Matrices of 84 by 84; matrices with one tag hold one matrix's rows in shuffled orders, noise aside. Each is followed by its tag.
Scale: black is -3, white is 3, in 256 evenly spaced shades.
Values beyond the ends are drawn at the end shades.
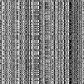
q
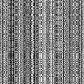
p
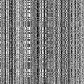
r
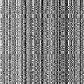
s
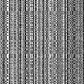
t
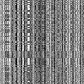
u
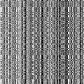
s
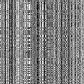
r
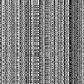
q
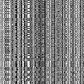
u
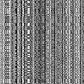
u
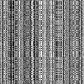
p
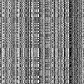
q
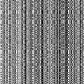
s
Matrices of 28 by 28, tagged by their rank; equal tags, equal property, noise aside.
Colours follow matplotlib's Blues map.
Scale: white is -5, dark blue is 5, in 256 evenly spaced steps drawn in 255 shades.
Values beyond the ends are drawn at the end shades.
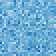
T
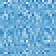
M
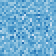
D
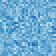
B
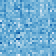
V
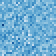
T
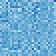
M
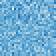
T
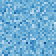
T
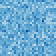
T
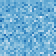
T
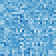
T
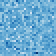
T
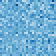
B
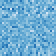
D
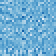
V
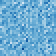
B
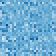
M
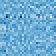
M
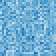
B
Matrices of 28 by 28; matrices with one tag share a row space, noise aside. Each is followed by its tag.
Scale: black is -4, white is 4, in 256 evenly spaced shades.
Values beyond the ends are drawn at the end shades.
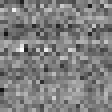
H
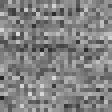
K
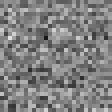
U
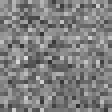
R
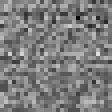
H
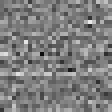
H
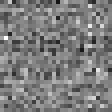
H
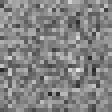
H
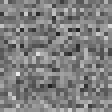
K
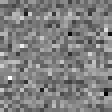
H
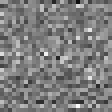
H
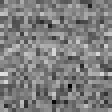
K
